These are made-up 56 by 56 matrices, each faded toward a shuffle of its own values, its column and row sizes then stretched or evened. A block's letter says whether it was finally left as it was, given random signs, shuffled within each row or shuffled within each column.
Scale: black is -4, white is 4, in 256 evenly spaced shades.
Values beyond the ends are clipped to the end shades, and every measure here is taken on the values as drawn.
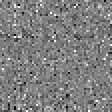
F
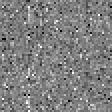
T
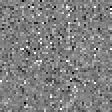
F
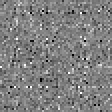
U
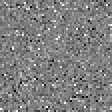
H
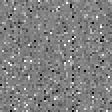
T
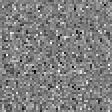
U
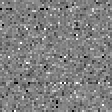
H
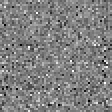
F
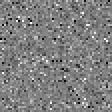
H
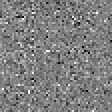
U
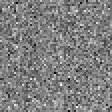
T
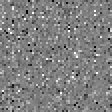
T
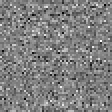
U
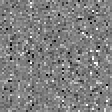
T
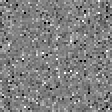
T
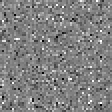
F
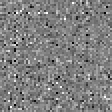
U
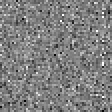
T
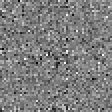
F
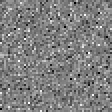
T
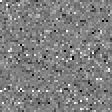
H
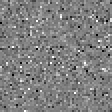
H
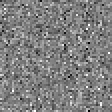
T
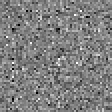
F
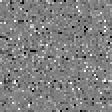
H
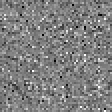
U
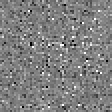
F
